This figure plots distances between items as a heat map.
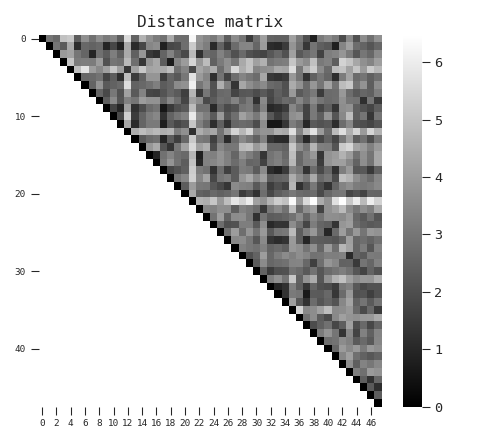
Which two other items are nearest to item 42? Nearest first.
38, 0
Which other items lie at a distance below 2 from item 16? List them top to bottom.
2, 7, 15, 22, 31, 39
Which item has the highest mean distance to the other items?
21
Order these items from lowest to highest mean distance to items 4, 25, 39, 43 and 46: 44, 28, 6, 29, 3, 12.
28, 44, 29, 12, 3, 6
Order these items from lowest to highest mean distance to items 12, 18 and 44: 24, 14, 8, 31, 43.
24, 8, 14, 31, 43
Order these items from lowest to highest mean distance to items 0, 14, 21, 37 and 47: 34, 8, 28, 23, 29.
34, 8, 23, 29, 28
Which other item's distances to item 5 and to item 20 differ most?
43
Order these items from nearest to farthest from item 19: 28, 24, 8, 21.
24, 8, 28, 21
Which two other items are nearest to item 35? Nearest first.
47, 45
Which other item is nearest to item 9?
17
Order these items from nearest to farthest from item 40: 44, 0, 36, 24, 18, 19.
19, 36, 24, 18, 0, 44
